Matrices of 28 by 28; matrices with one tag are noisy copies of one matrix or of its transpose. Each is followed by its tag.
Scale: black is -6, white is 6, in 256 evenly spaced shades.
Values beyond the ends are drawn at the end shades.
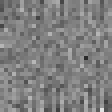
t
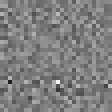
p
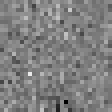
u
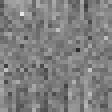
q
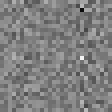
p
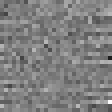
t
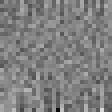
t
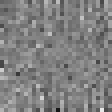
t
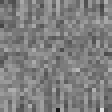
t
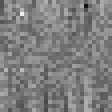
q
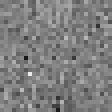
u
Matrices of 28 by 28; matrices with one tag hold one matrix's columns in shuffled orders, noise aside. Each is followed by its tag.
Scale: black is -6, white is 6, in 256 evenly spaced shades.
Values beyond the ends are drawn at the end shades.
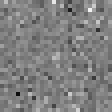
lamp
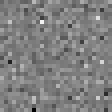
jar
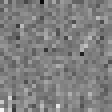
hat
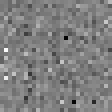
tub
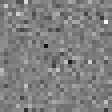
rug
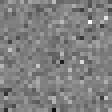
jar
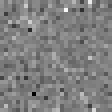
lamp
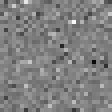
rug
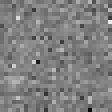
jar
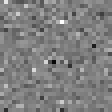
rug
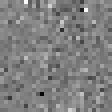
lamp
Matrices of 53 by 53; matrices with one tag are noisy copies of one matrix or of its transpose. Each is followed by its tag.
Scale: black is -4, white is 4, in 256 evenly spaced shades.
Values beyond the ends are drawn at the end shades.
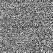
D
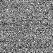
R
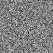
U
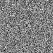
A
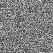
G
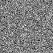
A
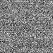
R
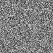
A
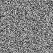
A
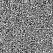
G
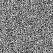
G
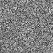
U
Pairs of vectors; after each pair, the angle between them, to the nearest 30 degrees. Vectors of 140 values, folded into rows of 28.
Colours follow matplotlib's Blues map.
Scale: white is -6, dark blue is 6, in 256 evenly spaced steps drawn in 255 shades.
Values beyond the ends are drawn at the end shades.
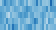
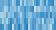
90 degrees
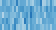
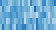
120 degrees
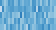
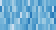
120 degrees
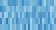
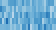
30 degrees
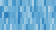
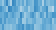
60 degrees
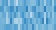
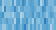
90 degrees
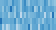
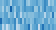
30 degrees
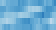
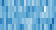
120 degrees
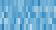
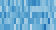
60 degrees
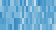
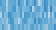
120 degrees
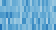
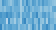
30 degrees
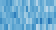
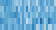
30 degrees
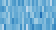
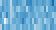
90 degrees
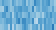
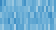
90 degrees
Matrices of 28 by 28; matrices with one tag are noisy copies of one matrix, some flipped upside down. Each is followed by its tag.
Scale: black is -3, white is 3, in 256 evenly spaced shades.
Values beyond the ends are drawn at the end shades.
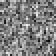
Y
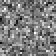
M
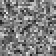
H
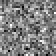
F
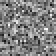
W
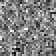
F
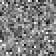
M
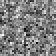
H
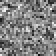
M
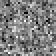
W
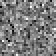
H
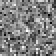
Y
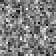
F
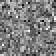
Y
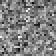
F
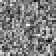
Y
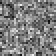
W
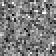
H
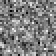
W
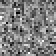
F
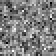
W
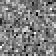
M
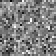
W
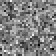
W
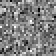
W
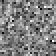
F
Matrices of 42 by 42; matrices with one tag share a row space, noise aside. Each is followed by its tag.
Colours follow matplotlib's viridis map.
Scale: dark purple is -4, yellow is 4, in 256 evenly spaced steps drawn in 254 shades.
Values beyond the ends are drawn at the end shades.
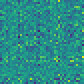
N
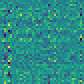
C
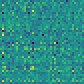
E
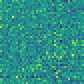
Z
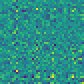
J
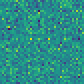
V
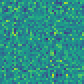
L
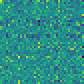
N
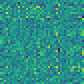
N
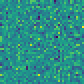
N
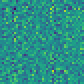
L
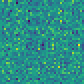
V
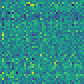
E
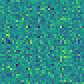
V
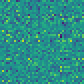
V
